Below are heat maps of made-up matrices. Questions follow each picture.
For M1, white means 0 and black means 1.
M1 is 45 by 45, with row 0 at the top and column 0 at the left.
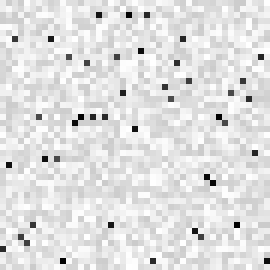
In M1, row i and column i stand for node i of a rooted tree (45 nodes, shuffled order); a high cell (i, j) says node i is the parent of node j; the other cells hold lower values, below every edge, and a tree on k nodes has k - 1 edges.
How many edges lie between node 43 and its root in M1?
2
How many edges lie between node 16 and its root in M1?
5
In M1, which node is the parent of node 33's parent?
37
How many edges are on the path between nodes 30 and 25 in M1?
5
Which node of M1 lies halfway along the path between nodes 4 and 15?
13
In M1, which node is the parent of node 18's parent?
20
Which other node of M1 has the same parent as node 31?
40
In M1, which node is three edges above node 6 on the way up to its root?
26
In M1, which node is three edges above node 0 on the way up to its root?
2
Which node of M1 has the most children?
19
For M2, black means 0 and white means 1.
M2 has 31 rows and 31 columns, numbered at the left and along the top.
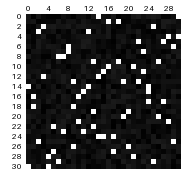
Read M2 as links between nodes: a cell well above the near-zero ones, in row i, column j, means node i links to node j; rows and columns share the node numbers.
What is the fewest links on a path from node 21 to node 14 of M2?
5
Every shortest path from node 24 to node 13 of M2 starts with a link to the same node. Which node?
node 17
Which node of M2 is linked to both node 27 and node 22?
node 5
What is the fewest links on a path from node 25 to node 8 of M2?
3
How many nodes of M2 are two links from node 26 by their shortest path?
3
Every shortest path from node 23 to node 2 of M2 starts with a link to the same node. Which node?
node 7
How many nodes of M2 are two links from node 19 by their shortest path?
3
